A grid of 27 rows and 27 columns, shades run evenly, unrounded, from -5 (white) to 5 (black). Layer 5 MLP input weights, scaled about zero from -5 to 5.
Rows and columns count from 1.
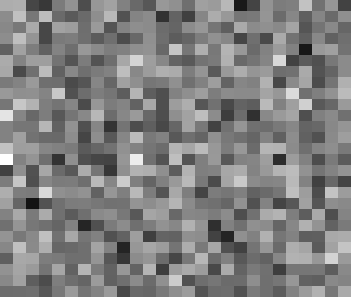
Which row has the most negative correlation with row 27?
6
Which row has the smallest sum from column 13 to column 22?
14
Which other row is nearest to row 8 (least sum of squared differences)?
13
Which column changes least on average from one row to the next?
20
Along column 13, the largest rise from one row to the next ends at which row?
2
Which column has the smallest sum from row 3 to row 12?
1
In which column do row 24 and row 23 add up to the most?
10
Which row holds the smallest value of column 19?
17
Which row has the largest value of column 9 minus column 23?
16
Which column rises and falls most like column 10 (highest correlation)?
19
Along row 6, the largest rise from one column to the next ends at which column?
23
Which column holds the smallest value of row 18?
4
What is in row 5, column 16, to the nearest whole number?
-2
